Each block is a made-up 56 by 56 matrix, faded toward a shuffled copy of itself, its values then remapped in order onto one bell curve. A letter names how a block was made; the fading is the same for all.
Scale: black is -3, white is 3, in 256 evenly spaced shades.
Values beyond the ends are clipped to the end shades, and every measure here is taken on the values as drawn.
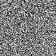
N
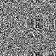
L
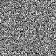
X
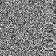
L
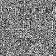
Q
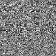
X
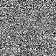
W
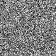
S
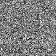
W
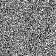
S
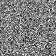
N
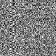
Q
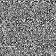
W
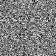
X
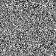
W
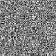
L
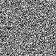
N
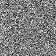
S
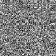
L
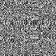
L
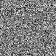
W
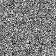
S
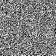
W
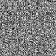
L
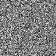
N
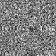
L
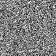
S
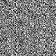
Q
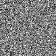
N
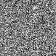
S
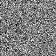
S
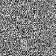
Q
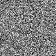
S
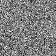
N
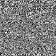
W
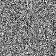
N
